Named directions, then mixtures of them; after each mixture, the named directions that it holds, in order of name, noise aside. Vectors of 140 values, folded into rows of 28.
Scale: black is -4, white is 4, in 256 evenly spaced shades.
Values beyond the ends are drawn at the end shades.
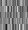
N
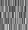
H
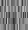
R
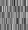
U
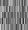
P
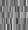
N, U.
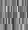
N, R.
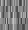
H, N, R.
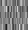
N.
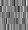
R, U.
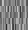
N, U.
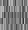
P.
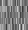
N, P.
